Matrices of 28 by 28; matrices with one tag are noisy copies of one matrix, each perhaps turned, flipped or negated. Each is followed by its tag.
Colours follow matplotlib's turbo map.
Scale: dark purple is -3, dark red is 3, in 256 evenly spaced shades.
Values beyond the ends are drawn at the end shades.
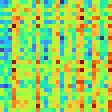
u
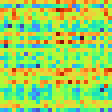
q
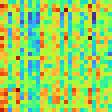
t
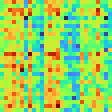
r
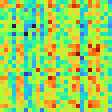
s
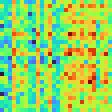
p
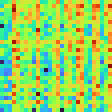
u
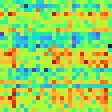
r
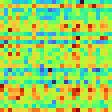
q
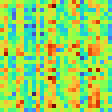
s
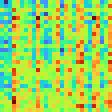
u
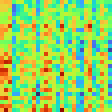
u
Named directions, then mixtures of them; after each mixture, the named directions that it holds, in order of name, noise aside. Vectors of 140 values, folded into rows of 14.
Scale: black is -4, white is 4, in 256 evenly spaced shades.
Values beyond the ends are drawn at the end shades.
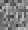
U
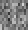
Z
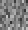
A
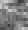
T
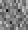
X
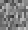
U.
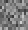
U, Z.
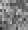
T, X, Z.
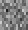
U, X.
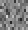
A, X.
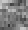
T.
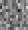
U, X.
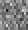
U, X.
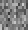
Z.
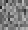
A, U, Z.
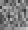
A, U.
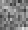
A, T, U.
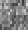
A, T, Z.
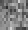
T, U, X.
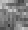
T.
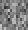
Z.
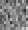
A, U.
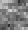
T.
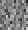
A.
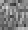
T, U.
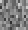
U, X.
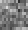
T, U, X.
